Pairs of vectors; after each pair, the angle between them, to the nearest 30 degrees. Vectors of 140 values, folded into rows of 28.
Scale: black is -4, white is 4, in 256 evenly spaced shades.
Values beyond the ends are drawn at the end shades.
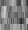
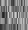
120 degrees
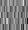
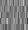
30 degrees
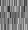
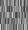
60 degrees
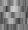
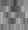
150 degrees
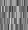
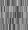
150 degrees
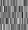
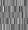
30 degrees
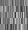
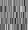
150 degrees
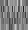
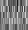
150 degrees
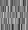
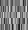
30 degrees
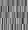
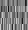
30 degrees
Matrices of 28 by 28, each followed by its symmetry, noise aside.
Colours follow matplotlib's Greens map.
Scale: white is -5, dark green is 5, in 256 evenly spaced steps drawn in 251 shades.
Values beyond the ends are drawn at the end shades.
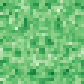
mirrored left to right.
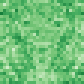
mirrored left to right.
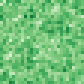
symmetric.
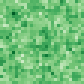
symmetric.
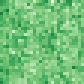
mirrored top to bottom.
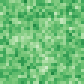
symmetric across the other diagonal.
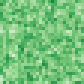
no symmetry.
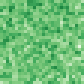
no symmetry.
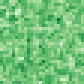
antisymmetric.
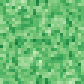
same after a half turn.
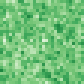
no symmetry.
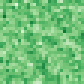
antisymmetric.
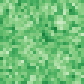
symmetric across the other diagonal.
